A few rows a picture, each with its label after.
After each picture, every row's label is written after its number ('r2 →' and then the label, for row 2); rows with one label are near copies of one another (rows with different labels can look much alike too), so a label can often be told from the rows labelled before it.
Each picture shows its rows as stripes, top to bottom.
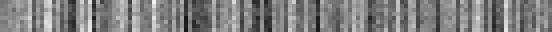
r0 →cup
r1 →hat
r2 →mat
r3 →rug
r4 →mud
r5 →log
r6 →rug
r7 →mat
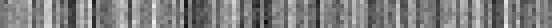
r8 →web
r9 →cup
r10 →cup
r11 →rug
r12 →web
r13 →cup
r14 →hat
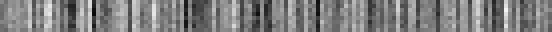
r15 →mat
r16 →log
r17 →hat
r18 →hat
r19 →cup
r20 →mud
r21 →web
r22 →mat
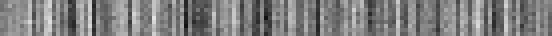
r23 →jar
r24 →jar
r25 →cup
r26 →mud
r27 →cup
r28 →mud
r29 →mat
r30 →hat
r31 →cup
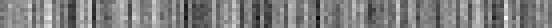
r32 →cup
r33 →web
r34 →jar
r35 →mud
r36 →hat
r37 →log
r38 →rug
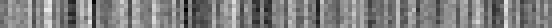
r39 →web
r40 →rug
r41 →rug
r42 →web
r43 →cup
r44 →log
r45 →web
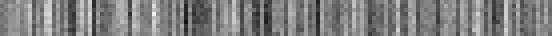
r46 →mat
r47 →cup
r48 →rug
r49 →cup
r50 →rug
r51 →rug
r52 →cup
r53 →log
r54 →jar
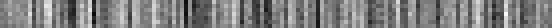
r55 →log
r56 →rug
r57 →log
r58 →web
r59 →mat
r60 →jar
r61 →mat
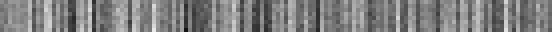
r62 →jar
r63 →cup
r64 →cup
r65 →jar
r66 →log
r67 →web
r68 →cup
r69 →cup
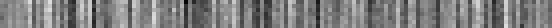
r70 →mud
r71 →mat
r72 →jar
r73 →cup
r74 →hat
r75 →hat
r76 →hat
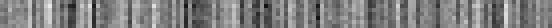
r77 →jar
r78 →log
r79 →web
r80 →jar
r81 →hat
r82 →web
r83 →mud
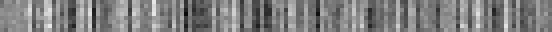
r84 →cup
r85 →cup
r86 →mud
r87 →mud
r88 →jar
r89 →jar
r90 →jar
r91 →web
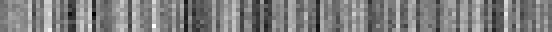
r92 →hat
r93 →web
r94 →cup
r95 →web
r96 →web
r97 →rug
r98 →cup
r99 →rug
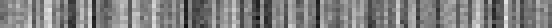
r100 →hat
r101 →hat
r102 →rug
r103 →mat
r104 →hat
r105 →log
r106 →mud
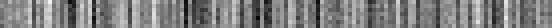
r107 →log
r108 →mat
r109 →mud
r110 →cup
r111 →hat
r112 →mud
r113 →hat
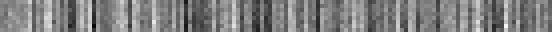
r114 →mud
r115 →mat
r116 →mat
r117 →web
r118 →rug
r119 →cup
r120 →web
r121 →mud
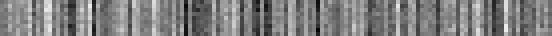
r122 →hat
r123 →log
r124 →rug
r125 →mat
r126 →rug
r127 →rug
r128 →web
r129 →hat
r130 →jar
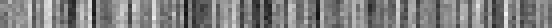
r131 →log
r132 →mud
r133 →mud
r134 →web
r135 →cup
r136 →web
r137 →rug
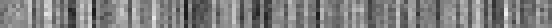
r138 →mud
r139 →rug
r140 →web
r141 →hat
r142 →cup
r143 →cup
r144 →log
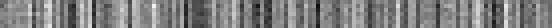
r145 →mat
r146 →hat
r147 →mat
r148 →mud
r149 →mat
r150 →mat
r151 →mat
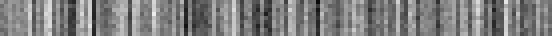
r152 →mat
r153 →mud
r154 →mud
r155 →cup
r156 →web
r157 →mat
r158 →rug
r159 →web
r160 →web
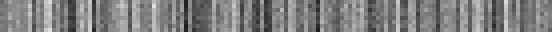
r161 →log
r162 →cup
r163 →jar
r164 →rug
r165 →log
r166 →rug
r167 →mat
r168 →log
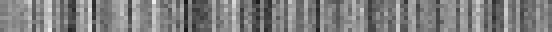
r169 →mud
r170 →web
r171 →jar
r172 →mat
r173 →mud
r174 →rug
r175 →log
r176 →log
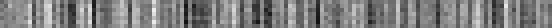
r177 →hat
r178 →web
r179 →cup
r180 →mud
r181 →hat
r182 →mud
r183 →mat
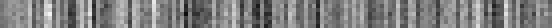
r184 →cup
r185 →hat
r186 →cup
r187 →rug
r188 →jar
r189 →mat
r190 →cup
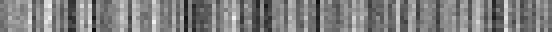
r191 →hat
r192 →rug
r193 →log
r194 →rug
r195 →web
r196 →cup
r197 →cup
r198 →web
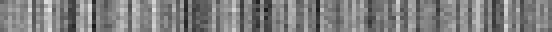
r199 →hat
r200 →mat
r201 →rug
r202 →mat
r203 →log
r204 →mud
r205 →hat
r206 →web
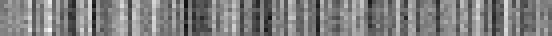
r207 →jar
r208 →jar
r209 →mat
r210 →web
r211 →mud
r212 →hat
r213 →mud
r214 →rug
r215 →mat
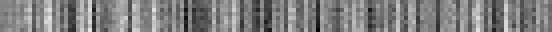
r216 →rug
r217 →mat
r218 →mud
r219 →mat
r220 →mud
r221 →rug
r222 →jar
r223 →mat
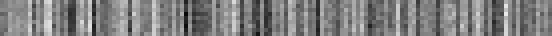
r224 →rug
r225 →hat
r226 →log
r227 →web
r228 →log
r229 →rug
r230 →jar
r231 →web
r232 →hat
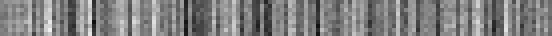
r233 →cup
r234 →mat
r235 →rug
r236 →log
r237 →cup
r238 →mud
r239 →hat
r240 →rug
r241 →mat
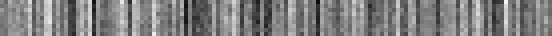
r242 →web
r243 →jar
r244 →mud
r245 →mat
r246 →rug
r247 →rug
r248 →cup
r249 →web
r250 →cup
